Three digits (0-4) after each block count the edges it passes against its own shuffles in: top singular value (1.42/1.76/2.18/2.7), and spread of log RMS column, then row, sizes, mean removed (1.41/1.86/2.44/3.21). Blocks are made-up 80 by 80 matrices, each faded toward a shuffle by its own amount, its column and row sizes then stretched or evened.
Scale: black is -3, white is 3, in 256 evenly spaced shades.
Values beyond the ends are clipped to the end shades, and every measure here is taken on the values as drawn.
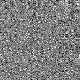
2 0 0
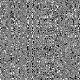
3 3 0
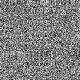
2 0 0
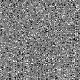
2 1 0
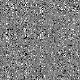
0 3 2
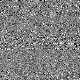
0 0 3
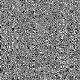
2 2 0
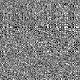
3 1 3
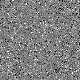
1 0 1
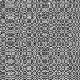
4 0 3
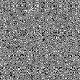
3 0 2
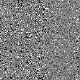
1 3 0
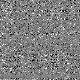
0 1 3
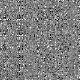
2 3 1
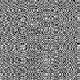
4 0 2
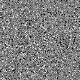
0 1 1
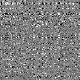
3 1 3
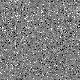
0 0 1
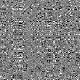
3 2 3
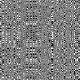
4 4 2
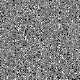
0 3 0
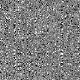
2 3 0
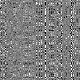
4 4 1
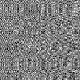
4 0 1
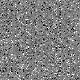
1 2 0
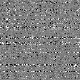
2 1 4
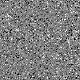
1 1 1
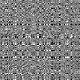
4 3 4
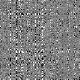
3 4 2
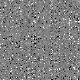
1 3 2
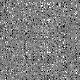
2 3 1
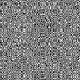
4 2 0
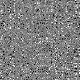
2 2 1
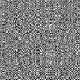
4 2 2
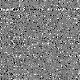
2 1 2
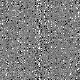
0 4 1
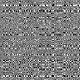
4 2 4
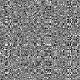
4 3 2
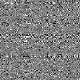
3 2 3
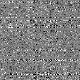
2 1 4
